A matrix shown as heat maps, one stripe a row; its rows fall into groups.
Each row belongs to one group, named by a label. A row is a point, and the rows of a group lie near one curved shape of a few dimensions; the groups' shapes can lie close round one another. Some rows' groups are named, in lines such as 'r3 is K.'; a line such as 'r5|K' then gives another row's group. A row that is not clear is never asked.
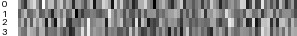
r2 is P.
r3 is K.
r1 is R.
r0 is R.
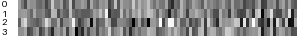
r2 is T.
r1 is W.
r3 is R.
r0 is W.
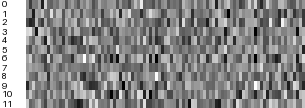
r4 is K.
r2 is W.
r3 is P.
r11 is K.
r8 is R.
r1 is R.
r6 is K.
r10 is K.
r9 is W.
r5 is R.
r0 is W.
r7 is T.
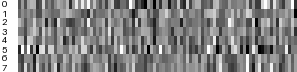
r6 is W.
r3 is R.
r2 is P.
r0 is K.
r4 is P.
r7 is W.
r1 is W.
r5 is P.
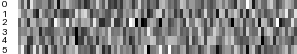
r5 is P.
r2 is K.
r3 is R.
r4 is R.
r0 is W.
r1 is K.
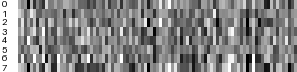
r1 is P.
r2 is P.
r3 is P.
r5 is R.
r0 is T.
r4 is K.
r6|P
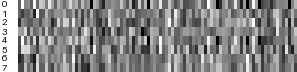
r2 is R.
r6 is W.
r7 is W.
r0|P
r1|W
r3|K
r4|P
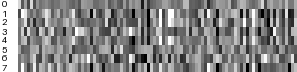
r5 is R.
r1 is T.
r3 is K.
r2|T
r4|T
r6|K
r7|P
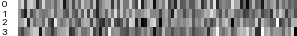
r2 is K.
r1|W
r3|R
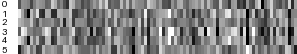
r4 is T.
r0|W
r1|T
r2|P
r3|T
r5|W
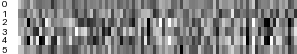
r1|R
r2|T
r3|K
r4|T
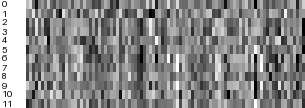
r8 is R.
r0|P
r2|W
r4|R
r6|T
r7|R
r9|T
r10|R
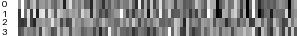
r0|P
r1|P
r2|W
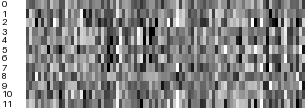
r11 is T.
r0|R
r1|R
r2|T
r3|K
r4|K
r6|K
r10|R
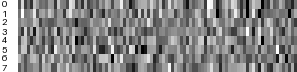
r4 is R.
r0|R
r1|P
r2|R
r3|W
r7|R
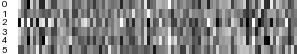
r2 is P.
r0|T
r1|W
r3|T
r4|T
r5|R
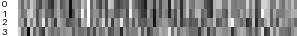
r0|K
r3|T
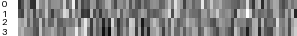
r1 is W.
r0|W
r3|K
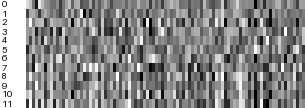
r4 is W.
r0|P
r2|P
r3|K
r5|W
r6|R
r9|P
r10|P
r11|P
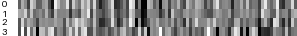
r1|K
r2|K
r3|P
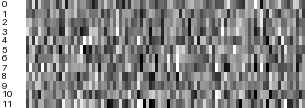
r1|R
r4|K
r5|R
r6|T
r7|P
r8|K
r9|K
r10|R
